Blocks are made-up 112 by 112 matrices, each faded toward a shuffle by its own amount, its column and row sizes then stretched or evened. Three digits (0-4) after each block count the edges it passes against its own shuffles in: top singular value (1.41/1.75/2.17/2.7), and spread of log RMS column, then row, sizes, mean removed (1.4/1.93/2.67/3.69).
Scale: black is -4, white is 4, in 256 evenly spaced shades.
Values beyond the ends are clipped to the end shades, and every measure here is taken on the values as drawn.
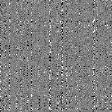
1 4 2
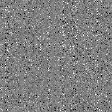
1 3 1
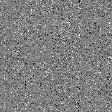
1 2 0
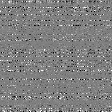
3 1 4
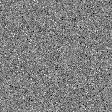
1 0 0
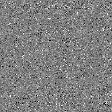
0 2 2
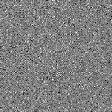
3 0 1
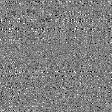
3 1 3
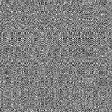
4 1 3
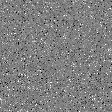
1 0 0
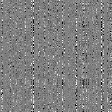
4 4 0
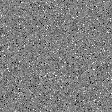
0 1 0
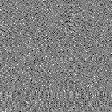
4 0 0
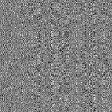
4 3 0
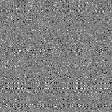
4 0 3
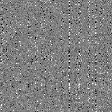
3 3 0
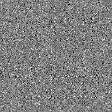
1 2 2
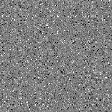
3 1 1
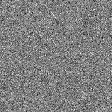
2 0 0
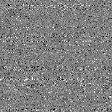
2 1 3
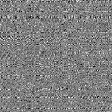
4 0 3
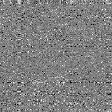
3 0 3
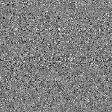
2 0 2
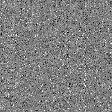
1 1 0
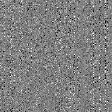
2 3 0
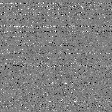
1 0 3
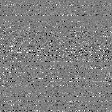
1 1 4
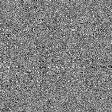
1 0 2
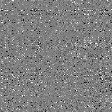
3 2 3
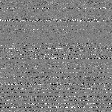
1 0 4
